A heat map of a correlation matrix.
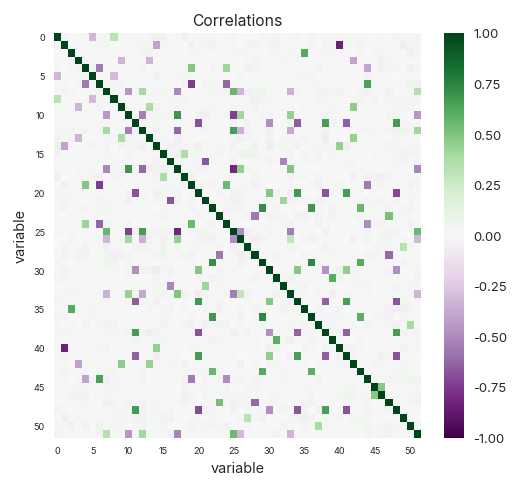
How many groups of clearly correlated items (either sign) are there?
15
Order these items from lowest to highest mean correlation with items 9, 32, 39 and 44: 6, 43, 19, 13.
19, 43, 13, 6
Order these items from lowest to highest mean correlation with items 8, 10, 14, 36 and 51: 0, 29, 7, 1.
1, 7, 0, 29
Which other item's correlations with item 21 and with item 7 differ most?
16
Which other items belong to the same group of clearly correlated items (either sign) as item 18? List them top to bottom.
15
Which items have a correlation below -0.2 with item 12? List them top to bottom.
10, 17, 26, 33
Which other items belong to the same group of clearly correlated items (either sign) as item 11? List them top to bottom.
20, 30, 34, 38, 41, 48
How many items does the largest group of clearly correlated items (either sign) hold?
8
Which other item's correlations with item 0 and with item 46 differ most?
45
